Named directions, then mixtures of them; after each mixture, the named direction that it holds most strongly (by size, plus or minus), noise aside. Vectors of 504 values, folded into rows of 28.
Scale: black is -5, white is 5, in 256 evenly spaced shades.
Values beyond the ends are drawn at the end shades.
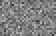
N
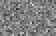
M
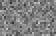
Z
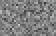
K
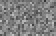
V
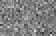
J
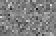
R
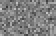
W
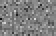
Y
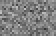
K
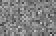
N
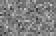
R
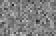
N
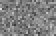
W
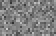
Z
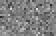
R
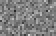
V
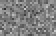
K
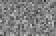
V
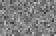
Z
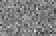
J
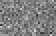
J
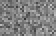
J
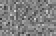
Y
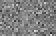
J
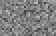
K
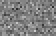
M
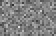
N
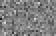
Y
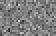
W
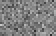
J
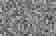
V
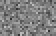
M
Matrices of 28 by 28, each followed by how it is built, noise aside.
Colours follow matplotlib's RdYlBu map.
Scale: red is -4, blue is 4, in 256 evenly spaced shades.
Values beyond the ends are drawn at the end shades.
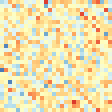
Toeplitz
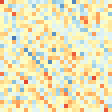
Toeplitz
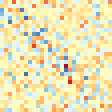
banded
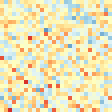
Toeplitz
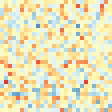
repeating columns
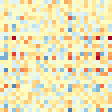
low rank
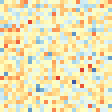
repeating rows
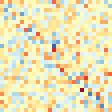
banded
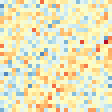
Hankel
